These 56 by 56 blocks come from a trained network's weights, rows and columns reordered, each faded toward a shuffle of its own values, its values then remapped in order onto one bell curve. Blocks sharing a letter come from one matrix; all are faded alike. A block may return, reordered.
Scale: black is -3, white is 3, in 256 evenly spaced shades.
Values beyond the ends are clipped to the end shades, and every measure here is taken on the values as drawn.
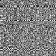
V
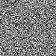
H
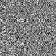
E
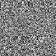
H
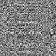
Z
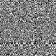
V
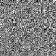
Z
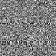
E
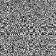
V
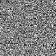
H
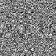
Z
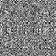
Z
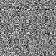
E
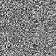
E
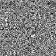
Z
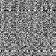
V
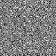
Z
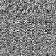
E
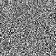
H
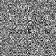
Z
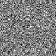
E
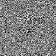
H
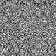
Z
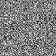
E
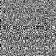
V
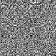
Z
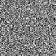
E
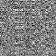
Z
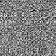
Z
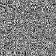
H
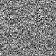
H
